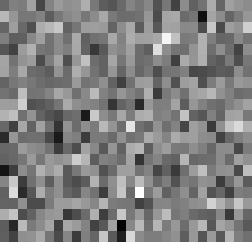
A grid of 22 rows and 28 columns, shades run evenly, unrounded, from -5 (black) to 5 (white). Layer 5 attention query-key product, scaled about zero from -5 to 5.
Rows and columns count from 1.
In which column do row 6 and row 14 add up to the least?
27
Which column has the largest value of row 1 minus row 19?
4
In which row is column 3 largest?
10
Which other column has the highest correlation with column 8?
3
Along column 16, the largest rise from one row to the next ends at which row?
11
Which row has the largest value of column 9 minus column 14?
21
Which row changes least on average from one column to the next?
19
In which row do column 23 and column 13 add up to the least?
2
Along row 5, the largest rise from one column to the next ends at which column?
18
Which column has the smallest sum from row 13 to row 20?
1
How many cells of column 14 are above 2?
3
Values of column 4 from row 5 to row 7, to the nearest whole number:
2 1 -1
